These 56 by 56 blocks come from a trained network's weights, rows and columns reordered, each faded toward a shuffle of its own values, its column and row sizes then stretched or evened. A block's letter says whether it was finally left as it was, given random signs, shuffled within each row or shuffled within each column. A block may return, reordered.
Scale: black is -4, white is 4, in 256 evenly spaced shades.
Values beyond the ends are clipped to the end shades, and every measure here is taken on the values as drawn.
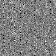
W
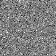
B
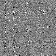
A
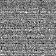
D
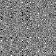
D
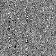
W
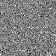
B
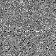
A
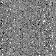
W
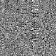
D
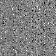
W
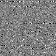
B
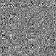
D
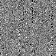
W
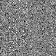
W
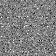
B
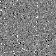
W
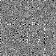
A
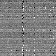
D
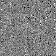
W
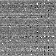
D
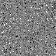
W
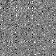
D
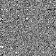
A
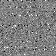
B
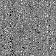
W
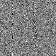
W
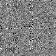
A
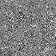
A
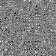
D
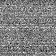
B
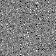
W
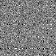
A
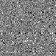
D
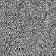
D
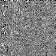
D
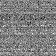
B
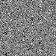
W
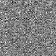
D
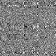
D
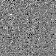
A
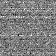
B
